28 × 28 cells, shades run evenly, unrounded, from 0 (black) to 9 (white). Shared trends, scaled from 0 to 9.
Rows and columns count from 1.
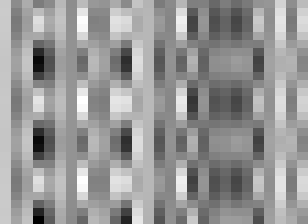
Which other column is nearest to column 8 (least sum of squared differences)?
17
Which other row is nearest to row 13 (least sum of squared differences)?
14
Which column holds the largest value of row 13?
8
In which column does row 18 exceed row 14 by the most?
18
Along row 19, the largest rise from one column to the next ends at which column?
13
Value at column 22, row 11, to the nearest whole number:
4
